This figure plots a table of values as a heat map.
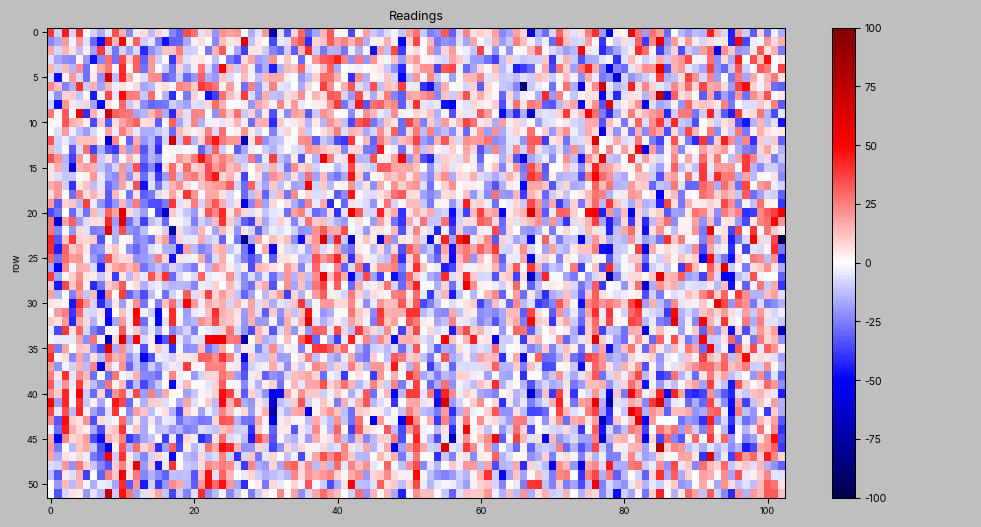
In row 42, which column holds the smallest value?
31
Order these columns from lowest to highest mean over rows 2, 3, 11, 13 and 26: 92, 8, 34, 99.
34, 8, 99, 92
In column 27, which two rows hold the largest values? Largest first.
1, 7
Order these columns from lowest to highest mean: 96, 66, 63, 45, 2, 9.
63, 66, 45, 9, 96, 2
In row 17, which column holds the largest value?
36
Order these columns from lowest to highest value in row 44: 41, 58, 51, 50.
41, 50, 51, 58
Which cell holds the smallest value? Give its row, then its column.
23, 102
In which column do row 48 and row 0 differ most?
78
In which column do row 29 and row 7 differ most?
85
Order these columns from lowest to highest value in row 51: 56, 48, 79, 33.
79, 56, 48, 33
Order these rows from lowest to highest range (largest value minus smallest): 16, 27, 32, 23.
16, 32, 27, 23
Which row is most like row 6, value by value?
14
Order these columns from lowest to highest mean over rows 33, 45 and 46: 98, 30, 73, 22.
98, 73, 22, 30
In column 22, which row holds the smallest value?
7
